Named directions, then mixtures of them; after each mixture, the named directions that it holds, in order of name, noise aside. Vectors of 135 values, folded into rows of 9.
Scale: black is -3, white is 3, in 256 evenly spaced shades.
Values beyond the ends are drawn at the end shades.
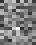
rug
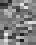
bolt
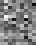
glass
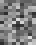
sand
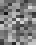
sand.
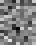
glass, rug, sand.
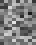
bolt, rug, sand.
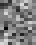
bolt.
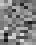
bolt.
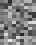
bolt, sand.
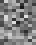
glass, rug, sand.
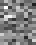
glass.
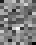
rug, sand.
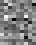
glass.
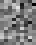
bolt, glass, sand.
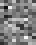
glass, rug, sand.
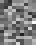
bolt, sand.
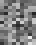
sand.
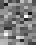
bolt, glass, rug.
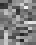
bolt.
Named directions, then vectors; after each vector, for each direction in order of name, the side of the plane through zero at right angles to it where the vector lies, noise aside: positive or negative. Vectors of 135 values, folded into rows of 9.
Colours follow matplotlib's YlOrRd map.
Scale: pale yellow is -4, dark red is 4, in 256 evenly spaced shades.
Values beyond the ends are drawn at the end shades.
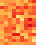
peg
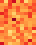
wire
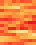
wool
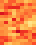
negative, positive, negative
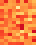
negative, negative, positive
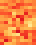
negative, positive, negative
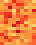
negative, positive, negative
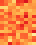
negative, negative, positive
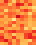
negative, negative, negative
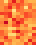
negative, positive, negative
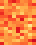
negative, positive, positive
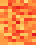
positive, positive, negative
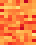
negative, negative, positive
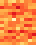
positive, negative, negative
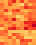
positive, positive, positive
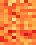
negative, negative, negative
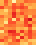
positive, negative, negative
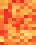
negative, positive, positive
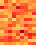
positive, negative, negative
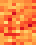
positive, negative, positive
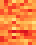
negative, negative, negative
